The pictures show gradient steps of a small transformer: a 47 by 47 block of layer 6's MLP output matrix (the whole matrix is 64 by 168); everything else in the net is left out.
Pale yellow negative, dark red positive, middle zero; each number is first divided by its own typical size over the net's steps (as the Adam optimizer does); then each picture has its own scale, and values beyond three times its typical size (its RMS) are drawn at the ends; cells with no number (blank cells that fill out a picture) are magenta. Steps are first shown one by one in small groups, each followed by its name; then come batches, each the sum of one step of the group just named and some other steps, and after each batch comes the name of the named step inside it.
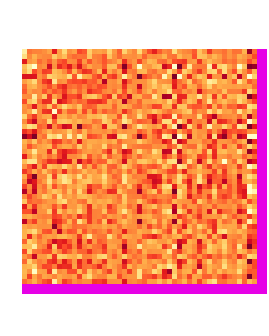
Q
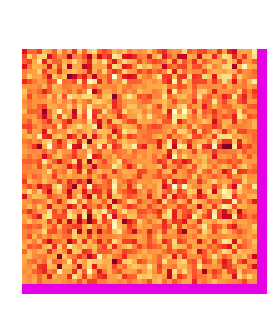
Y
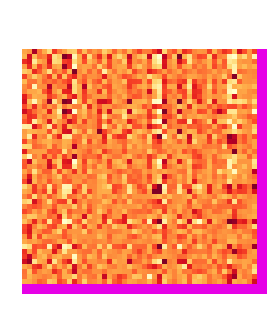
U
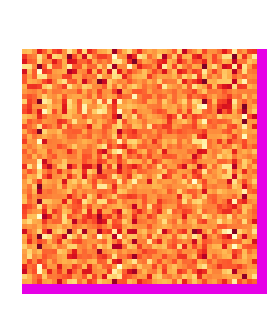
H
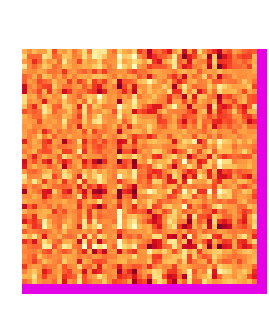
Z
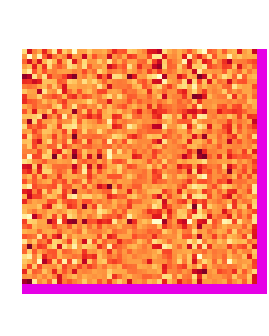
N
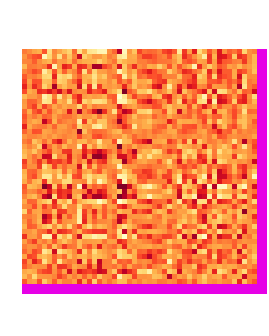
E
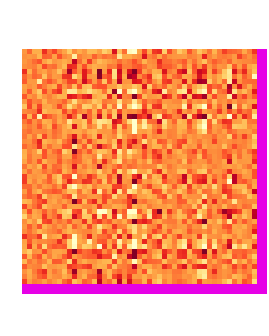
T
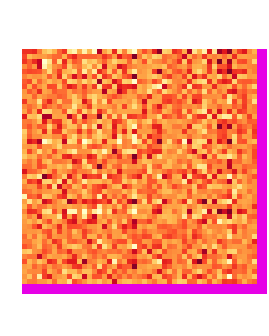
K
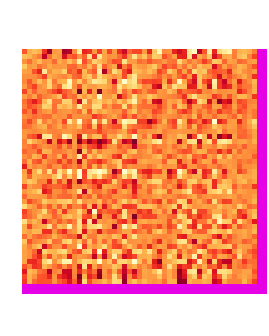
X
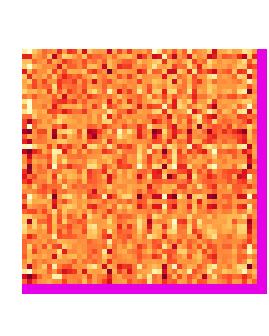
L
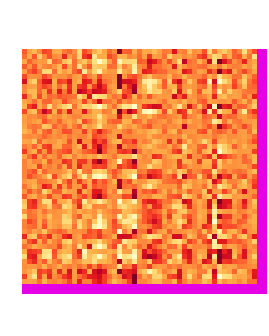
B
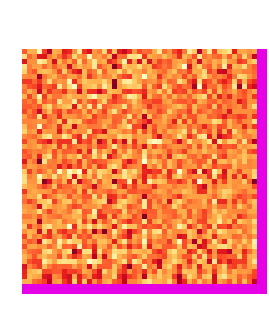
X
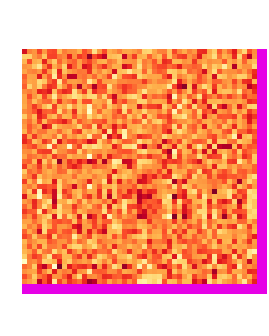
Y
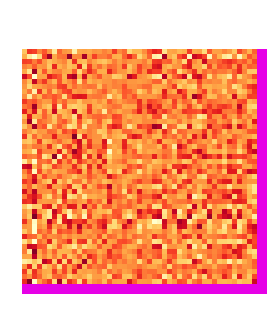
N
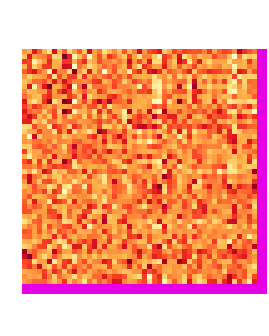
U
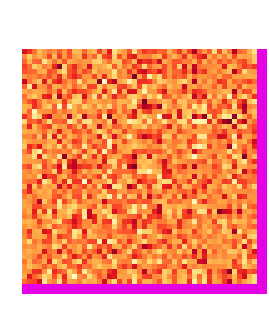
K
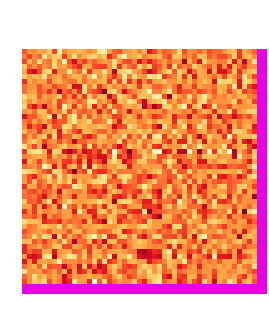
E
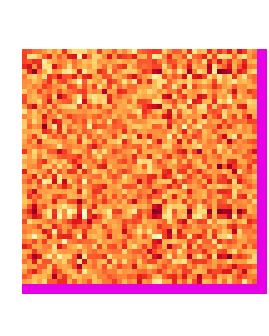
K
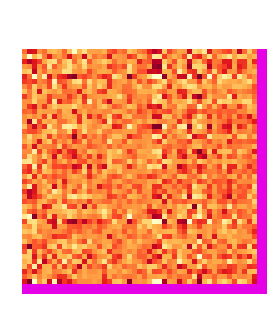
N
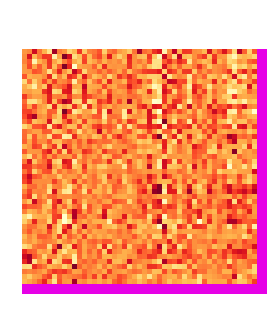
U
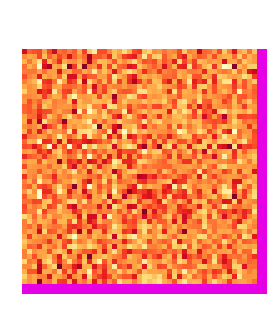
Y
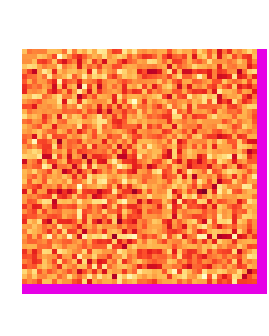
E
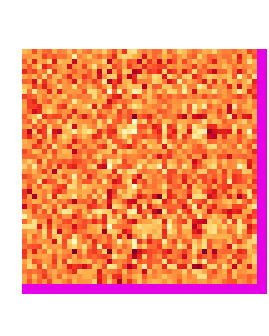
T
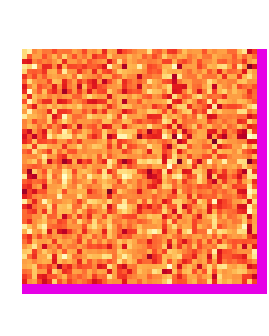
Q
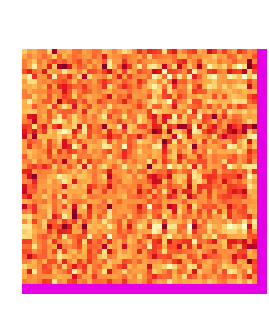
Q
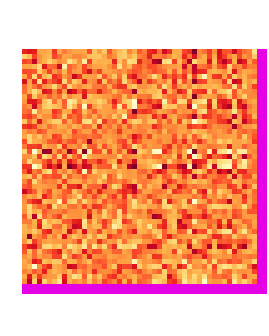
Z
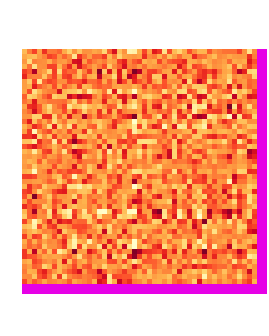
T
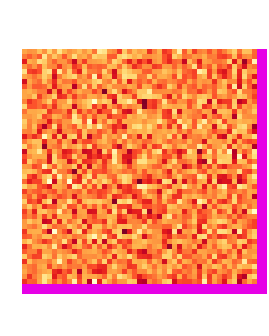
E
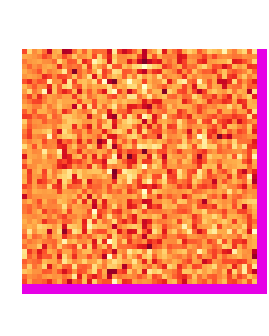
X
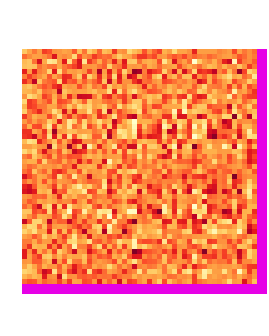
T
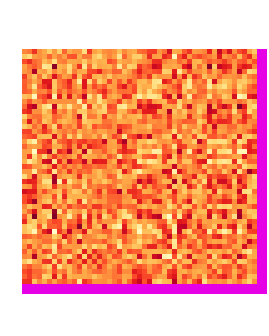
Z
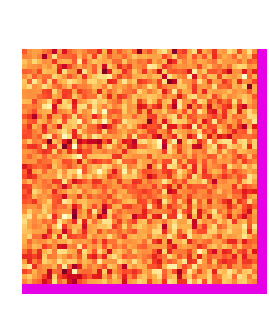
X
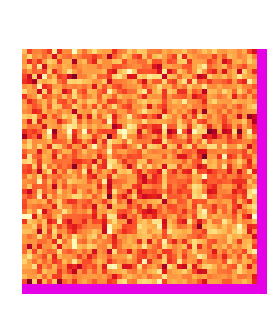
N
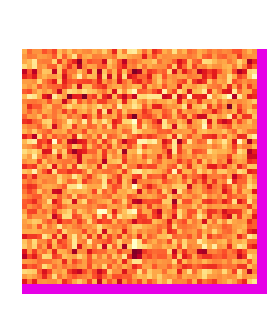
T
